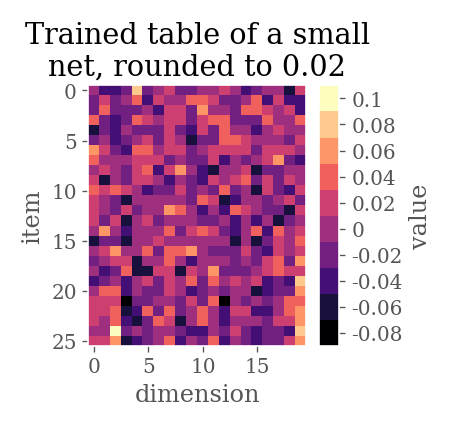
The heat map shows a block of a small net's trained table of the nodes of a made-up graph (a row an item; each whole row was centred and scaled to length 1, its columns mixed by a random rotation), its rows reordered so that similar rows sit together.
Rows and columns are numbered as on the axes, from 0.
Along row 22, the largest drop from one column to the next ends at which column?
3
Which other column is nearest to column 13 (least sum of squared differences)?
14
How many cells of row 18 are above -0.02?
12
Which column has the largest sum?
19
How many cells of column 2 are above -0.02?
15
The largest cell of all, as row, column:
24, 2
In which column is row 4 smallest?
0
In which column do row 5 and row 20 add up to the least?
9
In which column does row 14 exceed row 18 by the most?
1
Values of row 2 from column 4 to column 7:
-0.02 0 -0.04 0.02
